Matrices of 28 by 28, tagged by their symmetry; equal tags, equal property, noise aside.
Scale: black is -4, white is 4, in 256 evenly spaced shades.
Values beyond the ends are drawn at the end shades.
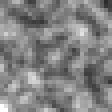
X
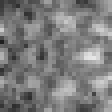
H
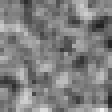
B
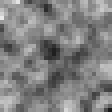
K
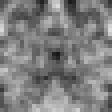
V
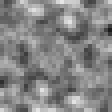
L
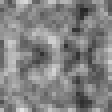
H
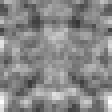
V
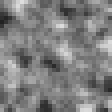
B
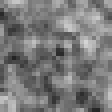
X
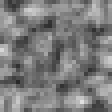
L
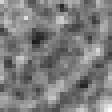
K
